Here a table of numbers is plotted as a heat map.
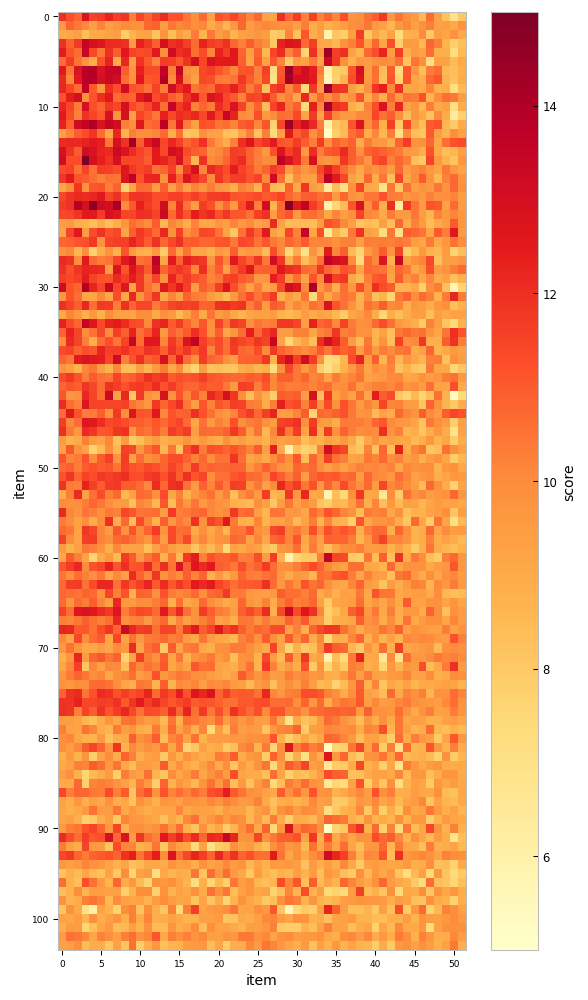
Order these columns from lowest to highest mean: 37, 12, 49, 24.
49, 37, 24, 12
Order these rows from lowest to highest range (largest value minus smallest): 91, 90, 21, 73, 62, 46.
73, 62, 46, 91, 90, 21
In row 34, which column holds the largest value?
3
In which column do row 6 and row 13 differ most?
6
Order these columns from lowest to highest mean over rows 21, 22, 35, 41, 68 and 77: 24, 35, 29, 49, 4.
49, 35, 29, 24, 4
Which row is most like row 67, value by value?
65
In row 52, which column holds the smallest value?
50
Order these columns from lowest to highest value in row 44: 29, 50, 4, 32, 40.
32, 40, 29, 4, 50
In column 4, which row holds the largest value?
21
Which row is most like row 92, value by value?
79
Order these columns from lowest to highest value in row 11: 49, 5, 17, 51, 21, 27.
51, 49, 27, 5, 17, 21
